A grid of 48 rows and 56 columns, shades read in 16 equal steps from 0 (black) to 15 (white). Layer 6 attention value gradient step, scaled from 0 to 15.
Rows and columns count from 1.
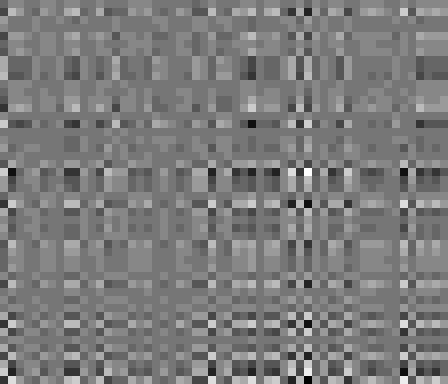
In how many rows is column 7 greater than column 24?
7
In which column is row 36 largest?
51
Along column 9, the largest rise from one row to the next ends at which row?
48
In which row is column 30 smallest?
22
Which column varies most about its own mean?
39
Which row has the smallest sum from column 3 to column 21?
16
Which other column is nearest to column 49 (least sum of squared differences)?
24
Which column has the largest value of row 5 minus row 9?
32
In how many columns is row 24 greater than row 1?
19
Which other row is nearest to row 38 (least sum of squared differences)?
35
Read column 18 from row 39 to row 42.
7 7 8 7
